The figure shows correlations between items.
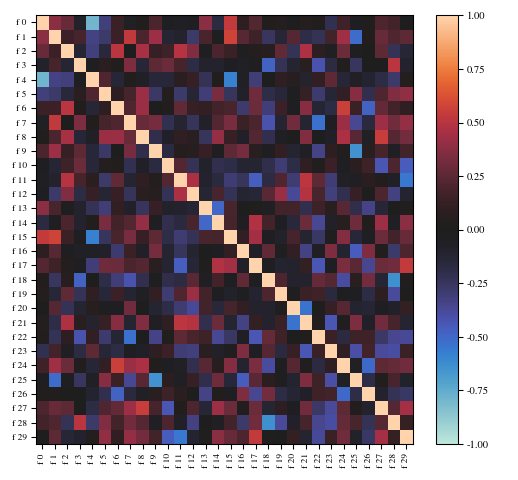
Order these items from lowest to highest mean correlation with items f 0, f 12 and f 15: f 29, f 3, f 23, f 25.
f 23, f 3, f 25, f 29
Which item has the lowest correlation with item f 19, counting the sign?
f 28
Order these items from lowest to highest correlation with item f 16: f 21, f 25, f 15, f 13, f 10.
f 25, f 21, f 10, f 13, f 15
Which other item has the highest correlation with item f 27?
f 8
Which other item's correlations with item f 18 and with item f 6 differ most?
f 24
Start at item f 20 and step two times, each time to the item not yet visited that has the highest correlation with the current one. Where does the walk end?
f 1
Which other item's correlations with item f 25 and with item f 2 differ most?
f 9
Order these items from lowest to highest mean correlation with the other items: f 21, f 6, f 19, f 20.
f 20, f 19, f 21, f 6
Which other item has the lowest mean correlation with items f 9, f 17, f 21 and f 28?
f 22
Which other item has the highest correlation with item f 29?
f 17
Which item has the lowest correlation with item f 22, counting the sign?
f 7
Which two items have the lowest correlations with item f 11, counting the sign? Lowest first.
f 29, f 17
